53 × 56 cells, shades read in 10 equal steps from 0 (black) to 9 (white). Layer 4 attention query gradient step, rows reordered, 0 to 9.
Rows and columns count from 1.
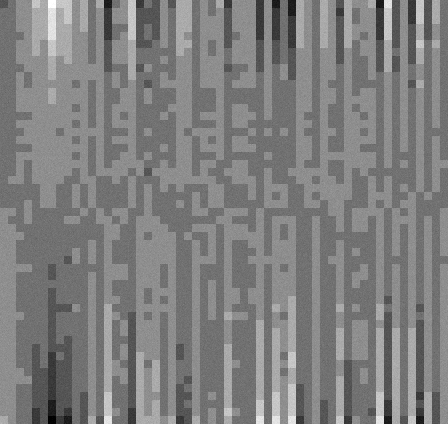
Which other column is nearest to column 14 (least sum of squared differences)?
48
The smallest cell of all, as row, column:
53, 7
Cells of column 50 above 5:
12
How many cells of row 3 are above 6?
5
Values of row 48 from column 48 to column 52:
6 3 6 4 6
